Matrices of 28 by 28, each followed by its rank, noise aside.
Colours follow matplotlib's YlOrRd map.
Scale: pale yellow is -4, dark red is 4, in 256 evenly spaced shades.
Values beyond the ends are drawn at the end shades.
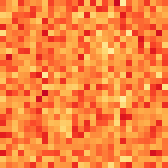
seven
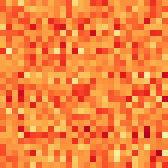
five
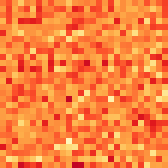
eight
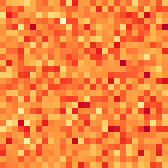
eight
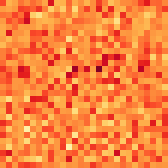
eight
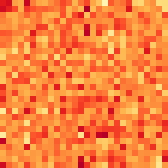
six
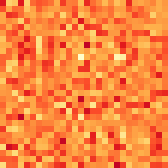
five
